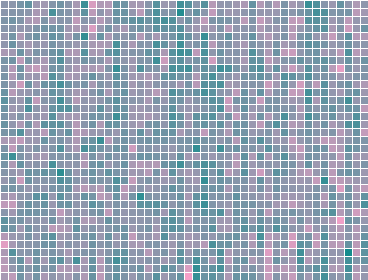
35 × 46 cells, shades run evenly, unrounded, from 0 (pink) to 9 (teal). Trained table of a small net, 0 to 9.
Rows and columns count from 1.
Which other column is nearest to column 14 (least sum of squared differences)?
35
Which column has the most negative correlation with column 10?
39
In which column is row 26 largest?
26
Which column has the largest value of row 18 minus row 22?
33
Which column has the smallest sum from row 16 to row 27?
43
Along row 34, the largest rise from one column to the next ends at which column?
25
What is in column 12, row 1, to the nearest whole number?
1
